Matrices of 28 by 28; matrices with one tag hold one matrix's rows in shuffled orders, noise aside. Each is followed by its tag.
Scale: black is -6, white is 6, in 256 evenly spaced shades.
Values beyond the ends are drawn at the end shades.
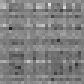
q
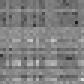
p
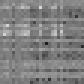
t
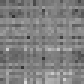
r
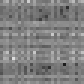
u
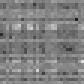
p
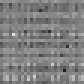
u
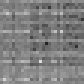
t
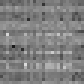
r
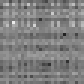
u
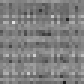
u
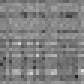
p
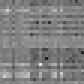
t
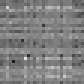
r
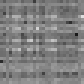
p
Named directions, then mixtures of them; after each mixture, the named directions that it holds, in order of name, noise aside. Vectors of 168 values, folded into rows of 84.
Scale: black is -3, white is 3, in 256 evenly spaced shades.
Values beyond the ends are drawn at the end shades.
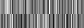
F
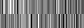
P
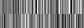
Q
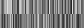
F, P, Q.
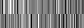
P.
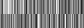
F, P, Q.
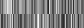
F, P.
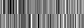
P.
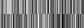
F, P, Q.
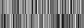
F, P, Q.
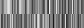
F, P.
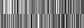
F, P.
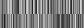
F, P, Q.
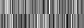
F.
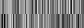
F, P, Q.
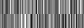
F, P, Q.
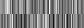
F.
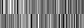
P.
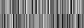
F, Q.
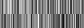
F, P, Q.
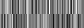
F, Q.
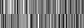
P.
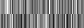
F.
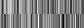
F, P, Q.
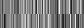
P, Q.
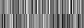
F, Q.
